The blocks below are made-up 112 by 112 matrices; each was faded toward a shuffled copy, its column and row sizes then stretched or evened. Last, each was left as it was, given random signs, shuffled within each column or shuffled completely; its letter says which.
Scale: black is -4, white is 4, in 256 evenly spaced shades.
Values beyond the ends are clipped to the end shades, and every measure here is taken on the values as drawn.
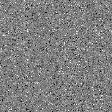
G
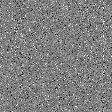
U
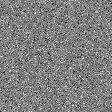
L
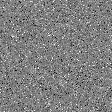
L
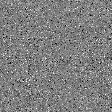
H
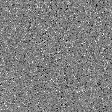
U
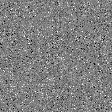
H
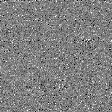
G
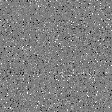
G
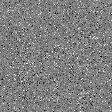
H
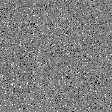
H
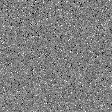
U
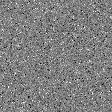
L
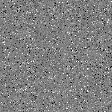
H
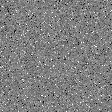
L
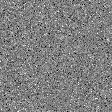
L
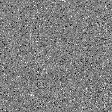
H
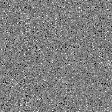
G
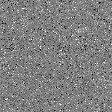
H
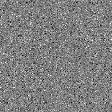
G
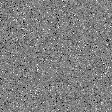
U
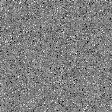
H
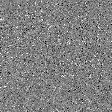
H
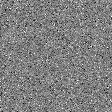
L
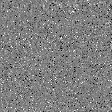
G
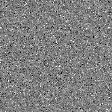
G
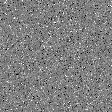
L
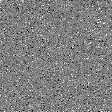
G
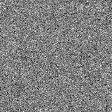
H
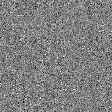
G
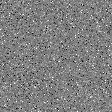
L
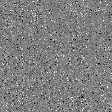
G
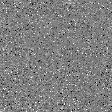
G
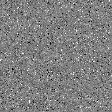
H
